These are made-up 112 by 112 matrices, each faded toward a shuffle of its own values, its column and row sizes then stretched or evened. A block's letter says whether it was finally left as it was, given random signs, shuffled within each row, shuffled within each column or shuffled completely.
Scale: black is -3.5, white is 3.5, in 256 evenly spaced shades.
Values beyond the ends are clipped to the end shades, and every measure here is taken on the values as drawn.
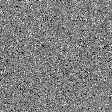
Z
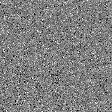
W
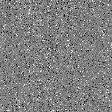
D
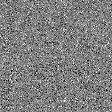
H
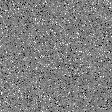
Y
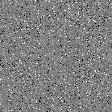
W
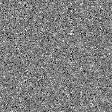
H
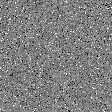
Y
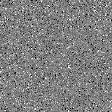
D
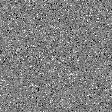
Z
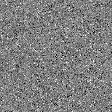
W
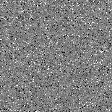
Z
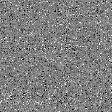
D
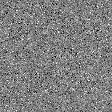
Z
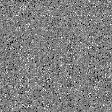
D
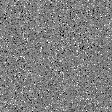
W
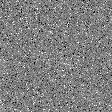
Y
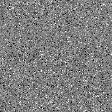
H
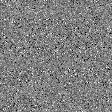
Z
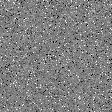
Y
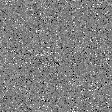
H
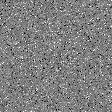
Y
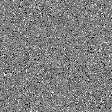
D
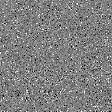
D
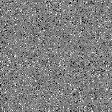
D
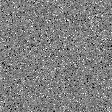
Z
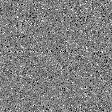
H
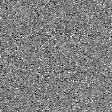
D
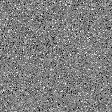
Z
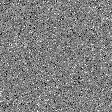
Y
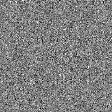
D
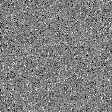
W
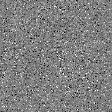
D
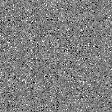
D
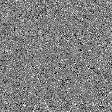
D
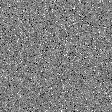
Y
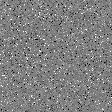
Y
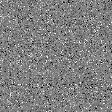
H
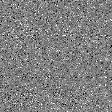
H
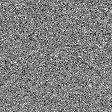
Z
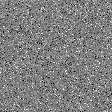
Y
